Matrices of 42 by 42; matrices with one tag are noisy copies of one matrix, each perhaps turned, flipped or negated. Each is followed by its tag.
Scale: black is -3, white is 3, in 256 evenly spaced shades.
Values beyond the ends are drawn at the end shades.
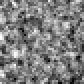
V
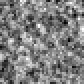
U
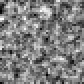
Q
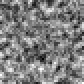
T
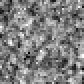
U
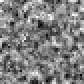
T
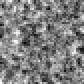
T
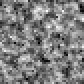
Q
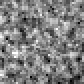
V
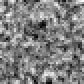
T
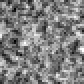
T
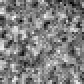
V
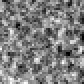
V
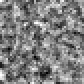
Q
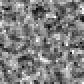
Q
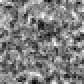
T
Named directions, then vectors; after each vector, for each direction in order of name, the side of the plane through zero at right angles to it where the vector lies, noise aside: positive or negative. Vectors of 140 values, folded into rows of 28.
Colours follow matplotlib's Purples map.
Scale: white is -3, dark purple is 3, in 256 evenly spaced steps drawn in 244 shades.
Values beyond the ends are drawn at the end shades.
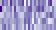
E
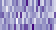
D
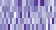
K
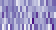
negative, negative, negative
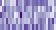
positive, negative, positive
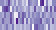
negative, negative, positive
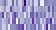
positive, negative, negative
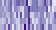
positive, positive, positive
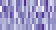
negative, negative, positive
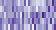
negative, negative, negative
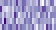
positive, positive, negative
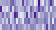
positive, positive, negative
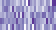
negative, negative, negative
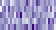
positive, negative, positive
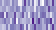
positive, negative, negative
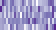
negative, positive, negative
